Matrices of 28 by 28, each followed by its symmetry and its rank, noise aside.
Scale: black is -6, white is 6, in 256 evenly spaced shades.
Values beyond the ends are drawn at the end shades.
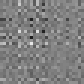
antisymmetric, rank two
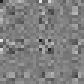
symmetric, rank two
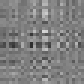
antisymmetric, rank two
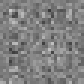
symmetric, rank two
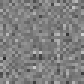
antisymmetric, rank four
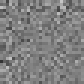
antisymmetric, rank four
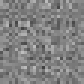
no symmetry, rank three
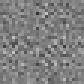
antisymmetric, rank four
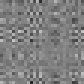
antisymmetric, rank two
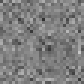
symmetric, rank three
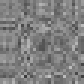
no symmetry, rank three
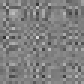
symmetric, rank two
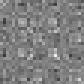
symmetric, rank three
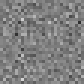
antisymmetric, rank four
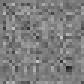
symmetric, rank three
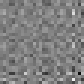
antisymmetric, rank two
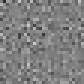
antisymmetric, rank four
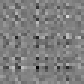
no symmetry, rank two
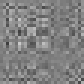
symmetric, rank two
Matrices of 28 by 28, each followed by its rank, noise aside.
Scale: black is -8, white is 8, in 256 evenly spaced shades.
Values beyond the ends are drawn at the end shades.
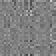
three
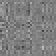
two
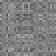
three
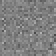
four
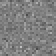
six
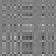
one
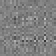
two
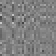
two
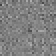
six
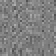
four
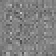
four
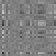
one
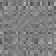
three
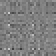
three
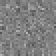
six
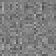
four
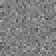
six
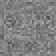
six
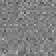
six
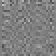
three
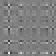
one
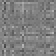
three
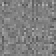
four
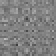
three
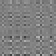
one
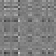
one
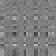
one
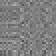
three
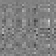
two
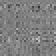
three
